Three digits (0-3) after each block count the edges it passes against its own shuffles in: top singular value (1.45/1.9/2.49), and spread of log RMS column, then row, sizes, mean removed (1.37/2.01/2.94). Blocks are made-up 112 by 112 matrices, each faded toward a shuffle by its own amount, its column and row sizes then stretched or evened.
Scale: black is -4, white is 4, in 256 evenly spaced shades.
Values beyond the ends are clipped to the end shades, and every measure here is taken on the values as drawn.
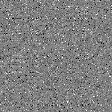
2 0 1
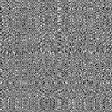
3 2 2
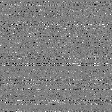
2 0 3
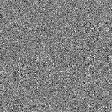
2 1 1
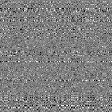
3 0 3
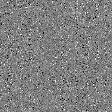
0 2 0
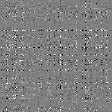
2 3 3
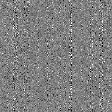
2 3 0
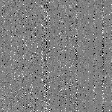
1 3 0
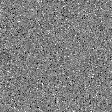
0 1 0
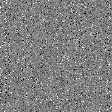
0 2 0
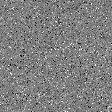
0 0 1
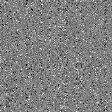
1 2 0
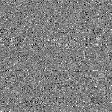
2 0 2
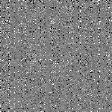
1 3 2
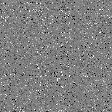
0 1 2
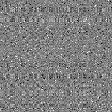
3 0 1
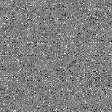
2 0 2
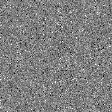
0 2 0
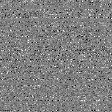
1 0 3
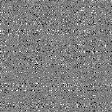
0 2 3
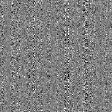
2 3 1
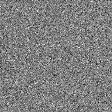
0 0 1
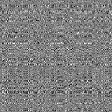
3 1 3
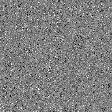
1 1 0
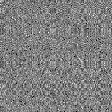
3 1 0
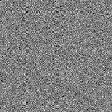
3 1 1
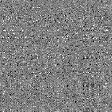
2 1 2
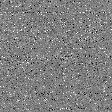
0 0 2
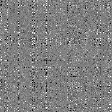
2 3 2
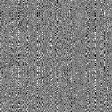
3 3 0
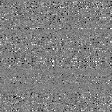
2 1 3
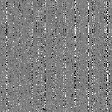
3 3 0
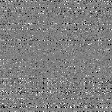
2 1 3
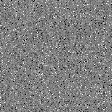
2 1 0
